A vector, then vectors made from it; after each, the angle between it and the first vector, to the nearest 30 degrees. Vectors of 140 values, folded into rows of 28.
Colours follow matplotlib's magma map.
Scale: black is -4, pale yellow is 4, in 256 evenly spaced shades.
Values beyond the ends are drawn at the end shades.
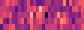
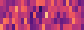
150 degrees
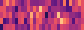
30 degrees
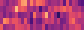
150 degrees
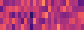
120 degrees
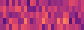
90 degrees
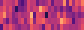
30 degrees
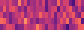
90 degrees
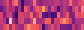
60 degrees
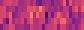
30 degrees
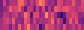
120 degrees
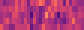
150 degrees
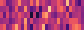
120 degrees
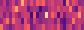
150 degrees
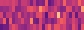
60 degrees
